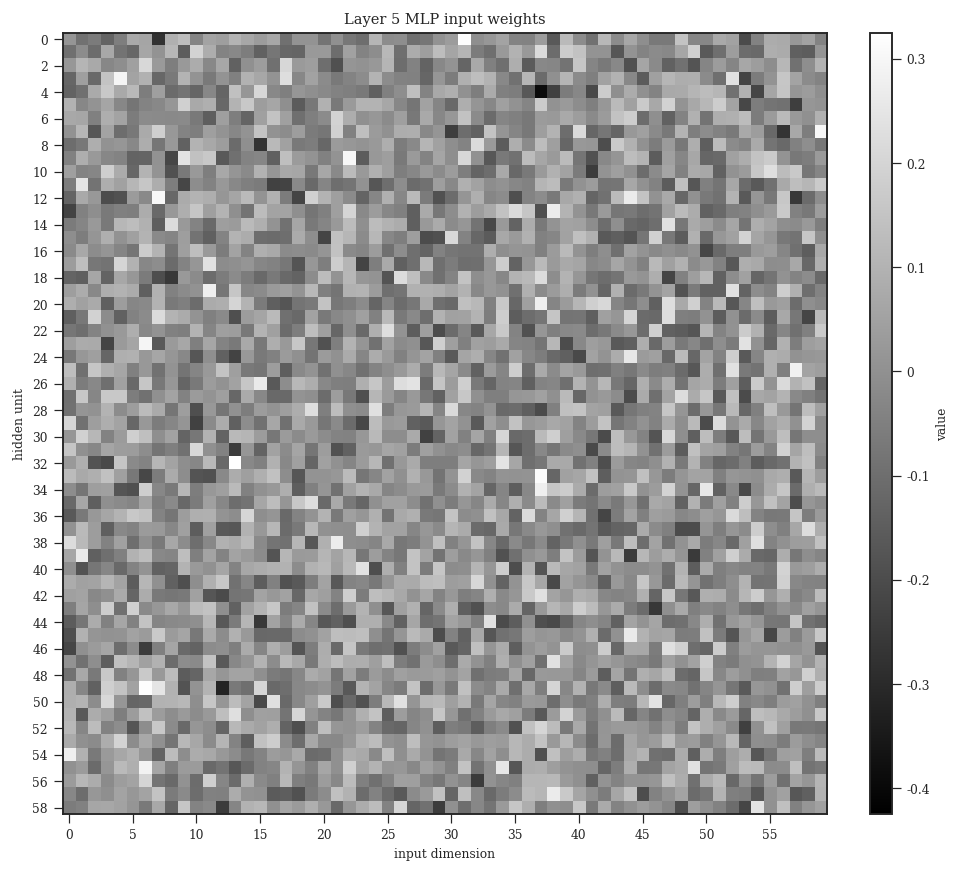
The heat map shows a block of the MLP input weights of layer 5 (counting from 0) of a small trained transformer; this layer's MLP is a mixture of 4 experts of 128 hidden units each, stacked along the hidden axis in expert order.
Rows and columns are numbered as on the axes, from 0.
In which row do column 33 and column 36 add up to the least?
26
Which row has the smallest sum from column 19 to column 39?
44
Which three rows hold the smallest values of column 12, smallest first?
49, 58, 42
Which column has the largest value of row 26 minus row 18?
15
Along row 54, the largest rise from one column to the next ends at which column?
38
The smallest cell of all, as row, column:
4, 37
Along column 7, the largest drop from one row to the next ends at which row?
13
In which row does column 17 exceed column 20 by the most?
2
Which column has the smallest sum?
41
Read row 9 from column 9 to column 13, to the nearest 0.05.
0.25 0.15 0.15 -0.15 -0.1
